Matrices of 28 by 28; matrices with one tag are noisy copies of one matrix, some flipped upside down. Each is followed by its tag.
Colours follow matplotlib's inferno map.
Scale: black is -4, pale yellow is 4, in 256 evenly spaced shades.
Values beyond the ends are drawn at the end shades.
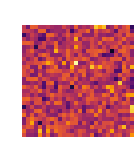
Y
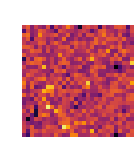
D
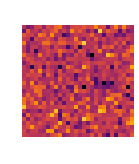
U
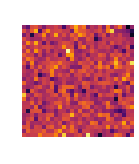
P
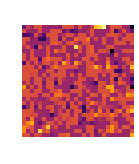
Y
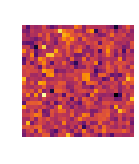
D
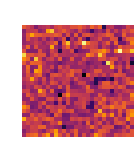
U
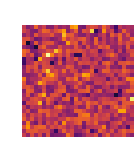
D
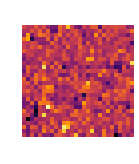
D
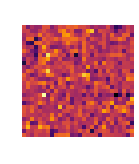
D
